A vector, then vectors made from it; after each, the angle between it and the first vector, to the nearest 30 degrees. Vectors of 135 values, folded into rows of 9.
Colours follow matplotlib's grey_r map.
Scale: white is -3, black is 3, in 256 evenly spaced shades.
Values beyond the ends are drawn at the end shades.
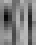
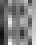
90 degrees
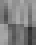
60 degrees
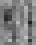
30 degrees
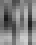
30 degrees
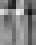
60 degrees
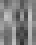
150 degrees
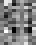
60 degrees
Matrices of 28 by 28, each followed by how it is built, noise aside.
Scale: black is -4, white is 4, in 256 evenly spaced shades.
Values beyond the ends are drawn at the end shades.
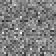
repeating columns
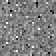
sparse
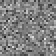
noise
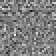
repeating columns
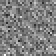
Toeplitz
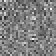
low rank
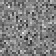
noise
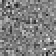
block diagonal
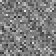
Toeplitz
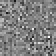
block diagonal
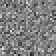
noise
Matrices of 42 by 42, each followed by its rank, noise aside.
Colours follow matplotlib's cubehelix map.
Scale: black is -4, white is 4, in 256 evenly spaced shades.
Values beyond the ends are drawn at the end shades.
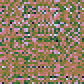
five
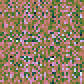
seven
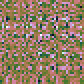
four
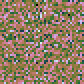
seven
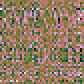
five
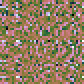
four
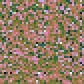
seven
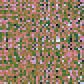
four
